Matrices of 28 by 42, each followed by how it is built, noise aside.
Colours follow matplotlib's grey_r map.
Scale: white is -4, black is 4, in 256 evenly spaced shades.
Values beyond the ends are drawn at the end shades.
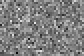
noise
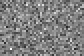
noise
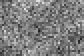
smooth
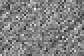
Hankel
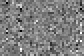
uneven columns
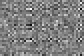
low rank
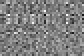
low rank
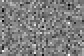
uneven columns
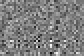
low rank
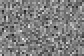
noise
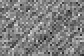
Hankel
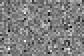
uneven columns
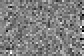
uneven columns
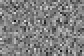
low rank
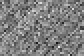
Hankel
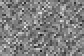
Hankel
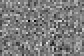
low rank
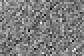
Hankel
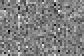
uneven columns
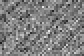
Hankel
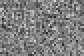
noise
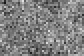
smooth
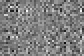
low rank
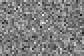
noise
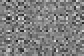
low rank
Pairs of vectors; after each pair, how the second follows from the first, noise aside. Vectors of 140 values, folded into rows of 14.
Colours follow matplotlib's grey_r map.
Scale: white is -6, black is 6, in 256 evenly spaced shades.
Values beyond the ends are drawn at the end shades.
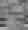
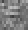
wrapped around, negated.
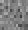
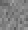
reversed, shrunk.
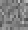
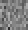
reversed, negated.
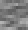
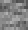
reversed, negated.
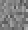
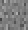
reversed, negated, partly zeroed.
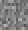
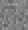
negated, shrunk.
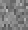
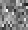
scaled up.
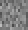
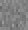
negated, shrunk.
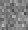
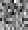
wrapped around, negated, scaled up.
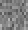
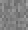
reversed, shrunk.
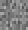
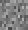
wrapped around, negated.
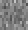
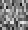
reversed, negated, scaled up.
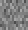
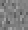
wrapped around, partly zeroed.
